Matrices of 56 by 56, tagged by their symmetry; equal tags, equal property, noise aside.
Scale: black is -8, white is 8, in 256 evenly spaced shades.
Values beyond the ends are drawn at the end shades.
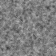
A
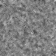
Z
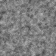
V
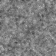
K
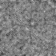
V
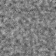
Z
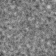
V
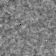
Z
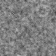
Z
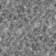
A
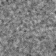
Z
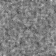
A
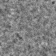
V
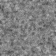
A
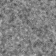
V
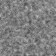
Z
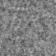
Z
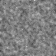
A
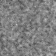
Z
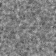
A
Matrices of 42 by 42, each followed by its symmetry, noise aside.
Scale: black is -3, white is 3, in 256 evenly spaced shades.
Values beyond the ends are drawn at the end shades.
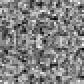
mirrored top to bottom.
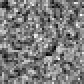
symmetric.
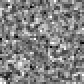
symmetric across the other diagonal.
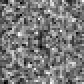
mirrored top to bottom.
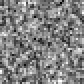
same after a half turn.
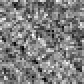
symmetric across the other diagonal.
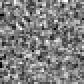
antisymmetric.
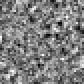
symmetric across the other diagonal.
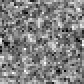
same after a half turn.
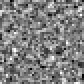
antisymmetric.
